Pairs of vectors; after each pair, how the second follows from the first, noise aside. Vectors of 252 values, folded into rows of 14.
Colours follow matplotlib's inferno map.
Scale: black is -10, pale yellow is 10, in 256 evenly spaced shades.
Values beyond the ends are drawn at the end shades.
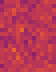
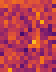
reversed, scaled up.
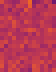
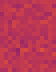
wrapped around, negated, shrunk.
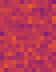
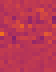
negated, partly zeroed.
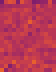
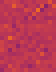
wrapped around, partly zeroed.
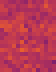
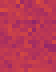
reversed, negated, shrunk.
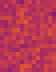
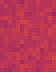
shrunk.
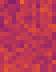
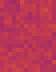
shrunk.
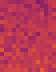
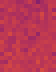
shrunk.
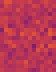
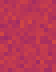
reversed, negated, shrunk.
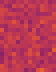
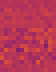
wrapped around, negated, partly zeroed.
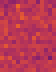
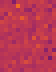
partly zeroed.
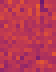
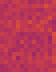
wrapped around, negated, shrunk.
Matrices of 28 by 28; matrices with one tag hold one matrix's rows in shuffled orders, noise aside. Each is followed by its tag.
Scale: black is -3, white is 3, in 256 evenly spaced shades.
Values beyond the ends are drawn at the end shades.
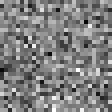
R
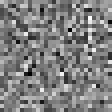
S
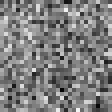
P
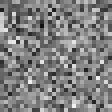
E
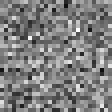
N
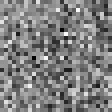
P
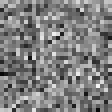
R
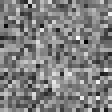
R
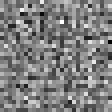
S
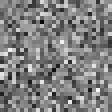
E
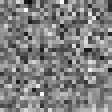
S
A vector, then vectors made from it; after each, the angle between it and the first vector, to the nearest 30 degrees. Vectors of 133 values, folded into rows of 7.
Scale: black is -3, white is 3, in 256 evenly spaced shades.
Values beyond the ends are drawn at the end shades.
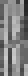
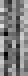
120 degrees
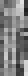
60 degrees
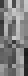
90 degrees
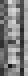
90 degrees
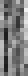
150 degrees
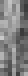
60 degrees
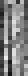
30 degrees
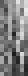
120 degrees
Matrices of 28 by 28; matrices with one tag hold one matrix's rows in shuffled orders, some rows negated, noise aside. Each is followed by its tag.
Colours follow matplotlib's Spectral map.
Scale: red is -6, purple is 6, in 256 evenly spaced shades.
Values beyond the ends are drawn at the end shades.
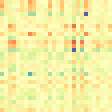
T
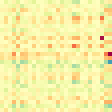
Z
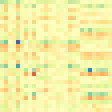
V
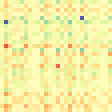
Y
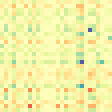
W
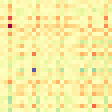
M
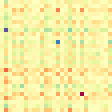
Y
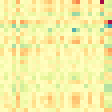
Z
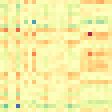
V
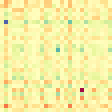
Y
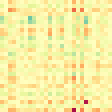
T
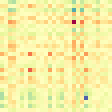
T
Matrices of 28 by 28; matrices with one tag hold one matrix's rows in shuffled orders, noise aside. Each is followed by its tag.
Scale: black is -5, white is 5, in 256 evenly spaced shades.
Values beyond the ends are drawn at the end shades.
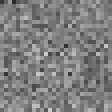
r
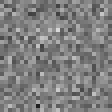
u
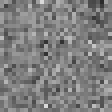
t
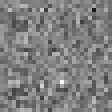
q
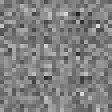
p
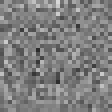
u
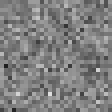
r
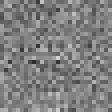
u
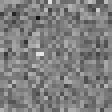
r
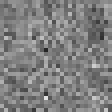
t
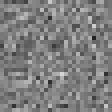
q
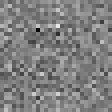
u
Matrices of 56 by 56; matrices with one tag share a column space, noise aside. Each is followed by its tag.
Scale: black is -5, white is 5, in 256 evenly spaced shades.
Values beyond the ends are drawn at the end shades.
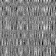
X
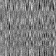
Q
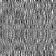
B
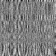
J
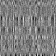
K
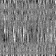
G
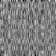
B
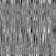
G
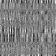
G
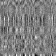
K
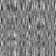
Q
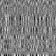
K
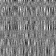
X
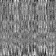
J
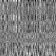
J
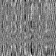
J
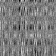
X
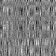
X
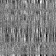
G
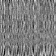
J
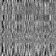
J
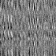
Q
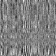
J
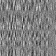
Q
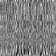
J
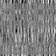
G
